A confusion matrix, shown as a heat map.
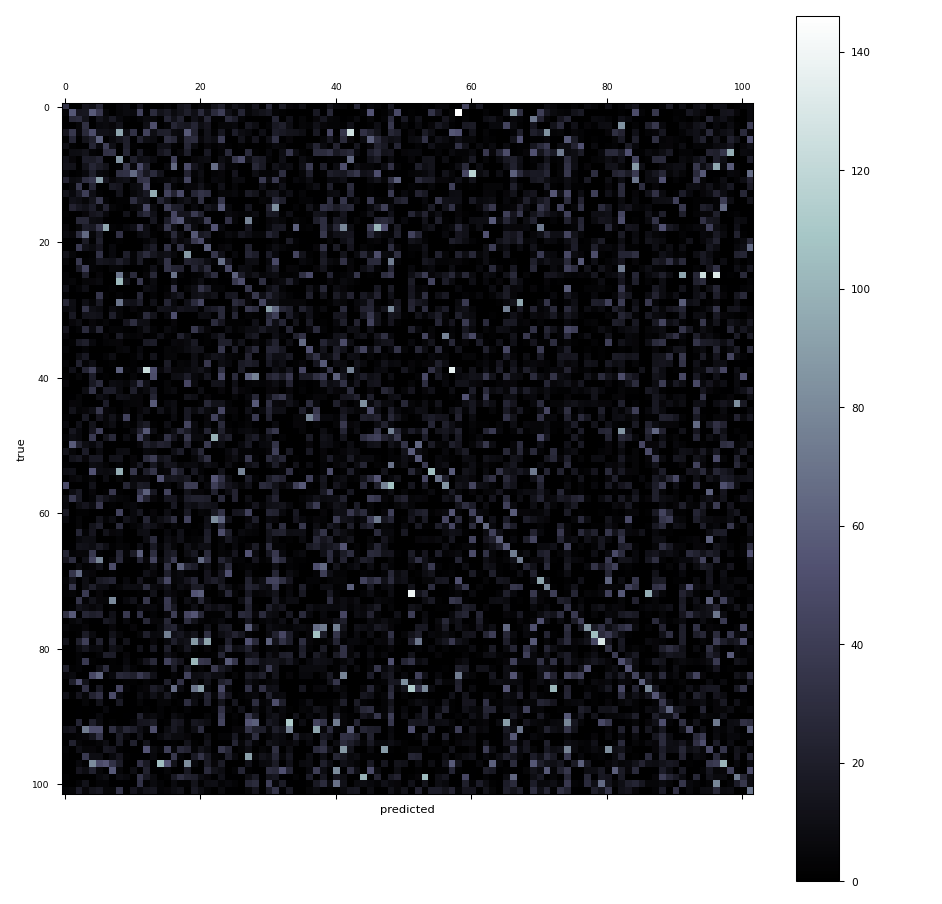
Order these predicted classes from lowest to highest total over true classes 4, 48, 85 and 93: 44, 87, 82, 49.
44, 49, 87, 82
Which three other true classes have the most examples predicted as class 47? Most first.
95, 56, 18
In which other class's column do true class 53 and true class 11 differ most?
5
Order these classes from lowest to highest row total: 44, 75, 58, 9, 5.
44, 58, 5, 75, 9
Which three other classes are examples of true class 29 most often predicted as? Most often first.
67, 8, 91
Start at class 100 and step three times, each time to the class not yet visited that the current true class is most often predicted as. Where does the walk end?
74
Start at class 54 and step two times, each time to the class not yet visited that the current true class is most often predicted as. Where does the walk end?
42
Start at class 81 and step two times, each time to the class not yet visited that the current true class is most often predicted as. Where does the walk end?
40
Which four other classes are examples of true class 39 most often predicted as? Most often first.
57, 12, 42, 8
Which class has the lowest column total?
85
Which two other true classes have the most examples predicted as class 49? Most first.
11, 1
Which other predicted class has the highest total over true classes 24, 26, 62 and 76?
8
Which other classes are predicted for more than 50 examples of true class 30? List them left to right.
31, 48, 65
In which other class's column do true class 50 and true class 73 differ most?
7
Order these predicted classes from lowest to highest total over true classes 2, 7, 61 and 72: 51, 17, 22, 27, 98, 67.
67, 17, 27, 22, 98, 51
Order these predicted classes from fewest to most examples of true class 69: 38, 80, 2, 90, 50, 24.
90, 50, 80, 38, 24, 2
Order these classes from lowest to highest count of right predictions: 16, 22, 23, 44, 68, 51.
68, 22, 16, 51, 23, 44
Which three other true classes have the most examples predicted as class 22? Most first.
49, 61, 9
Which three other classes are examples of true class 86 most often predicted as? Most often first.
51, 72, 20
